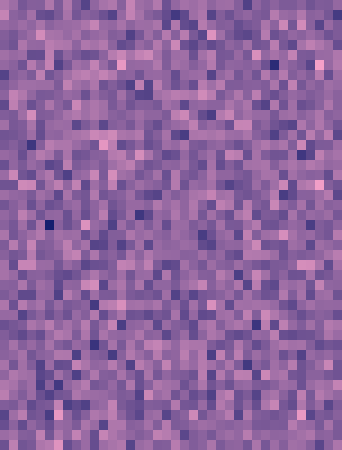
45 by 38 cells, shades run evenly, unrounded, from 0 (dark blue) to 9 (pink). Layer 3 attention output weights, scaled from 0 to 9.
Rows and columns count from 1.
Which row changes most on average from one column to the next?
42
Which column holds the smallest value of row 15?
4
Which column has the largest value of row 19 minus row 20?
32
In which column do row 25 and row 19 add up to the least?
14
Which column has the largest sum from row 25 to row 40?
25
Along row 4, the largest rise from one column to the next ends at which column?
24
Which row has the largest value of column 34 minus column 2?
27
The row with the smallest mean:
30
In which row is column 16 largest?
16
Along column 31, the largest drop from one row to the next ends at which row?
7
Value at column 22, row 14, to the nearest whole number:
6
